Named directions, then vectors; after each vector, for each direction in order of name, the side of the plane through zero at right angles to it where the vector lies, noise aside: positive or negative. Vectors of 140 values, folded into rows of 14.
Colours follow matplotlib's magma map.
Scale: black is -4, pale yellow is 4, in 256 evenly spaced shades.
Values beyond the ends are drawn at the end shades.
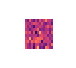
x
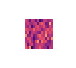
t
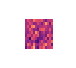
negative, negative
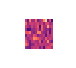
negative, positive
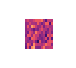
negative, negative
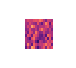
negative, negative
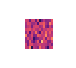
positive, negative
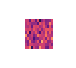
positive, negative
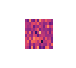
negative, positive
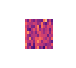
positive, positive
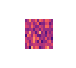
negative, positive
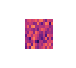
negative, negative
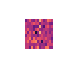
negative, positive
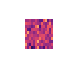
positive, positive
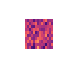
positive, positive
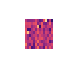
positive, positive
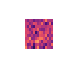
positive, positive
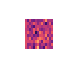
positive, positive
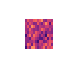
negative, negative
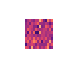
negative, positive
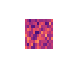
positive, positive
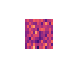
negative, negative
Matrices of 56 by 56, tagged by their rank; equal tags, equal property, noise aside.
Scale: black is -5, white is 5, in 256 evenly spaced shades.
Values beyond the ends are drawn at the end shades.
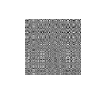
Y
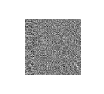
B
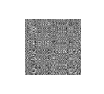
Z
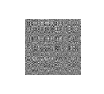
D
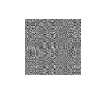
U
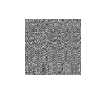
Z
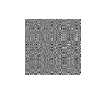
Y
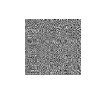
B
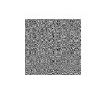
Z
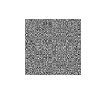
B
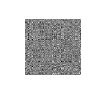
D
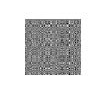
Y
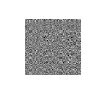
Z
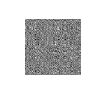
Z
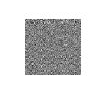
Z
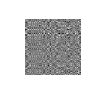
U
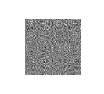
Z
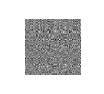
D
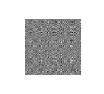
U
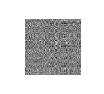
D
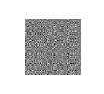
U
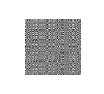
Y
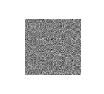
Z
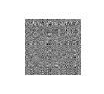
U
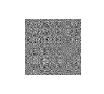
Z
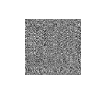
B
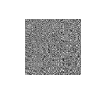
B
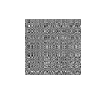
U
